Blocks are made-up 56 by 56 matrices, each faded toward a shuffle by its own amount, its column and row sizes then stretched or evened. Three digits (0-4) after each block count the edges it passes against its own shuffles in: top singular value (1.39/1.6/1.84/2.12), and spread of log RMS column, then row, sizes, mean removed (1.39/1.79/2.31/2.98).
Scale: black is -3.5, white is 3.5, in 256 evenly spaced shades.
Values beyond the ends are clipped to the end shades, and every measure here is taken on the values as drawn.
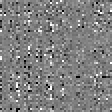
2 4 2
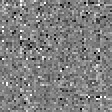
0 1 2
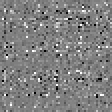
2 2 3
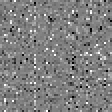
1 2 0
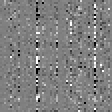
4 4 0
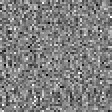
3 1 0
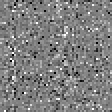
1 1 0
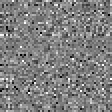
3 0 2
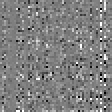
1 4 2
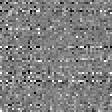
4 2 4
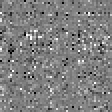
0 3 2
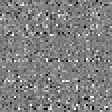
1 1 3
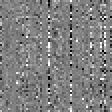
4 4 0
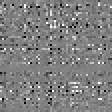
1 3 4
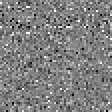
2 1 1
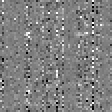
1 4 0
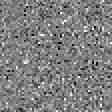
1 1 1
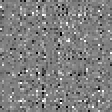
3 3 2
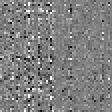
2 4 2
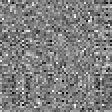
4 1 1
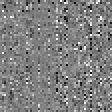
2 4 1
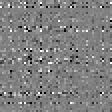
2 3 4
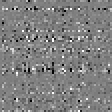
2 2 4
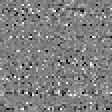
2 1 3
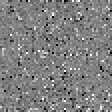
0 1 1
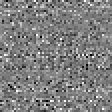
1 0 3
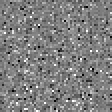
0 1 0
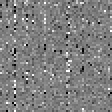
1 3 0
